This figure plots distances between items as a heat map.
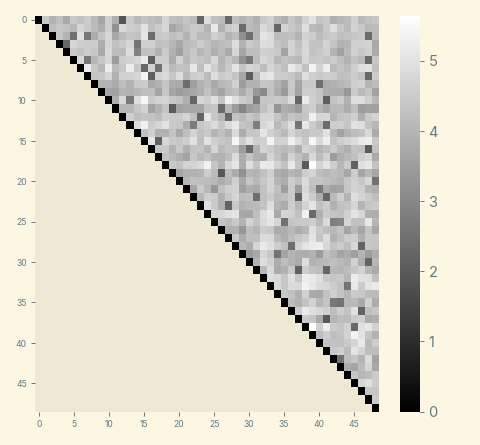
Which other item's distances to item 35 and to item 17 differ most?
15
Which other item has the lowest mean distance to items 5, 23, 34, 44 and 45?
29
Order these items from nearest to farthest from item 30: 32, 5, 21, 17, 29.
5, 29, 21, 17, 32
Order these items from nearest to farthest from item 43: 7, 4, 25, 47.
25, 4, 7, 47
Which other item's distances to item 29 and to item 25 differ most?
1
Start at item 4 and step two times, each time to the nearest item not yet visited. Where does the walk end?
14
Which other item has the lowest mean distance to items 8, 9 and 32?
21
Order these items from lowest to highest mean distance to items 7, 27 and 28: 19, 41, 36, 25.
36, 19, 25, 41
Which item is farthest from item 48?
33
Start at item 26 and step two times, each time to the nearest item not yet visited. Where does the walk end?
11
